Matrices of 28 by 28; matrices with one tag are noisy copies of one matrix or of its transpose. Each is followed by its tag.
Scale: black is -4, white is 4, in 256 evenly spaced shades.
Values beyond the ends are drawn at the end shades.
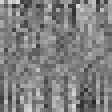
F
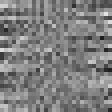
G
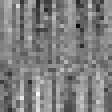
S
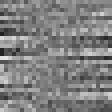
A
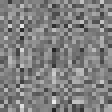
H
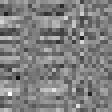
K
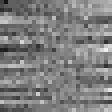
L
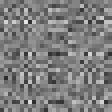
H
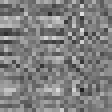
K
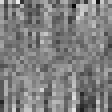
F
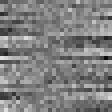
A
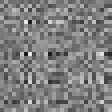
H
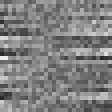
A
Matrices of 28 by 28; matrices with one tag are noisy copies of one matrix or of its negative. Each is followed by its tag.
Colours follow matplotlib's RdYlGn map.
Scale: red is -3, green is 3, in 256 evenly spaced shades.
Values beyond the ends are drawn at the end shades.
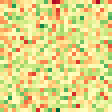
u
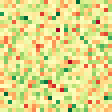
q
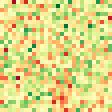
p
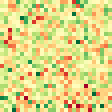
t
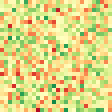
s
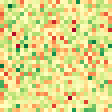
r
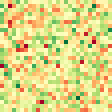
r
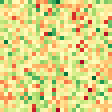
u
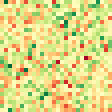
p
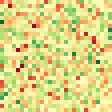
r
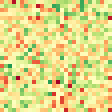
p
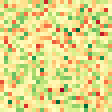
q
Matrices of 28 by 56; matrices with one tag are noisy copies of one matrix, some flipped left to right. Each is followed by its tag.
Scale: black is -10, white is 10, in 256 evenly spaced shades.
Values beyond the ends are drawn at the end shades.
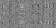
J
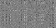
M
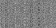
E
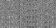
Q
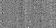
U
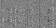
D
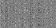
E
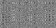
M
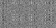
M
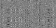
D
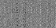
E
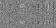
J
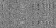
J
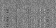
D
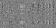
J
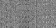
Q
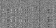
D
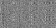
M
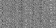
U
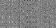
Q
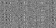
M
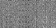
Q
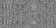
J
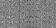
Q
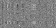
J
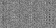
M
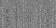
D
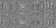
J
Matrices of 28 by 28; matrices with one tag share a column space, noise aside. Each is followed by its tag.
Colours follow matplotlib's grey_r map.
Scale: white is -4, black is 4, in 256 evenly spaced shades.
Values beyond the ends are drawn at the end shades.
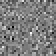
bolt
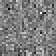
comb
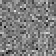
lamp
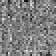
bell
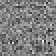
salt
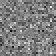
salt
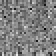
comb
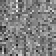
comb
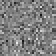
salt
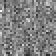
comb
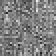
comb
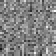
comb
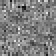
bell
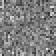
bell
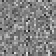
bolt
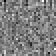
bell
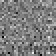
bolt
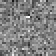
bell
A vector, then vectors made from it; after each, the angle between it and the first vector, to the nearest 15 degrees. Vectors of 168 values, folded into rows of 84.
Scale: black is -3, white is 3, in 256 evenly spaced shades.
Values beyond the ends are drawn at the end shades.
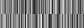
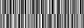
45 degrees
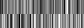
90 degrees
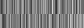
135 degrees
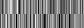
105 degrees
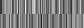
135 degrees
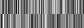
90 degrees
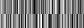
15 degrees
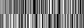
30 degrees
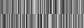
165 degrees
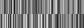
45 degrees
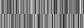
105 degrees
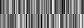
120 degrees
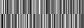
90 degrees
